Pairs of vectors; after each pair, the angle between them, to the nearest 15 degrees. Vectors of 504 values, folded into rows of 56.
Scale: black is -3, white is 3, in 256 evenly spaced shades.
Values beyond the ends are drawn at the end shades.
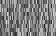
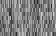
45 degrees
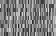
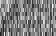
105 degrees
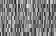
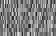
120 degrees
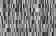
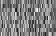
60 degrees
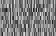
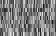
45 degrees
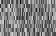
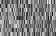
30 degrees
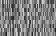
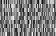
165 degrees
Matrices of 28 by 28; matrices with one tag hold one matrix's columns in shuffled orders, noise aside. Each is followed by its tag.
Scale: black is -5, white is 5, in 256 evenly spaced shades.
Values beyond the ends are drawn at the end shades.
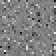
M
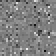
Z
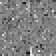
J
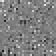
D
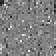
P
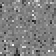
D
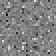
M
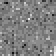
J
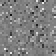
Z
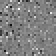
Z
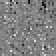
P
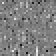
J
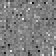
J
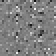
Z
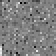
J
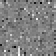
J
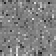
J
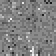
J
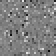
Z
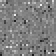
D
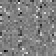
Z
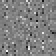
M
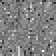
J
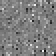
D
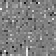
J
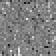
J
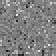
D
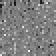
P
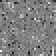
J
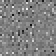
Z
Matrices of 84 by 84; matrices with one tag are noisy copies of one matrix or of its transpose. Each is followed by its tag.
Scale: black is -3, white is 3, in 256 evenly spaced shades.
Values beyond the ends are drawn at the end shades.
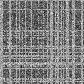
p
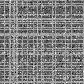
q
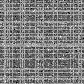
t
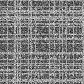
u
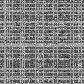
t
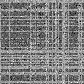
p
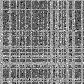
p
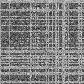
p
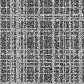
u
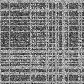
p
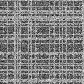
u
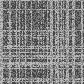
p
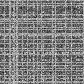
q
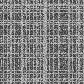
t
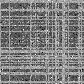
p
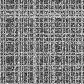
q
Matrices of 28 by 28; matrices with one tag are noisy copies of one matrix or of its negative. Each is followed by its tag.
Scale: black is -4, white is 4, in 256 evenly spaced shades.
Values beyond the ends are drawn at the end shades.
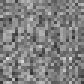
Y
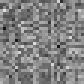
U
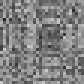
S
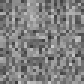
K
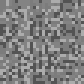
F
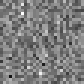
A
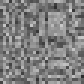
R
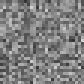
F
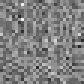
A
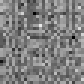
K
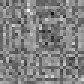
S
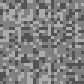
U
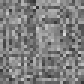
S
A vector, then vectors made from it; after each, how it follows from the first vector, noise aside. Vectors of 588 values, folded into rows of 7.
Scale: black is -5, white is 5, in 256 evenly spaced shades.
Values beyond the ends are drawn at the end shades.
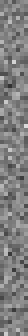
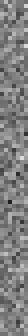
wrapped around, negated.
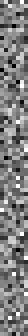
reversed, scaled up.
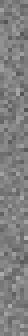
wrapped around, shrunk.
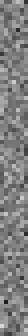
wrapped around, negated.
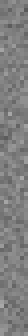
wrapped around, shrunk.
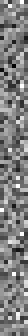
reversed, scaled up.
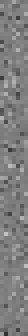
negated, partly zeroed.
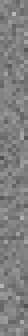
wrapped around, shrunk.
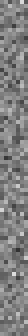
reversed.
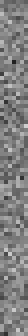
sign-scrambled.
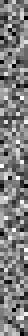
wrapped around, scaled up.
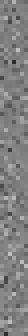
negated, partly zeroed.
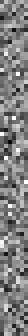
wrapped around, scaled up.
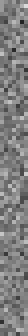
wrapped around, negated.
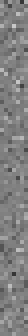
reversed, negated, partly zeroed.
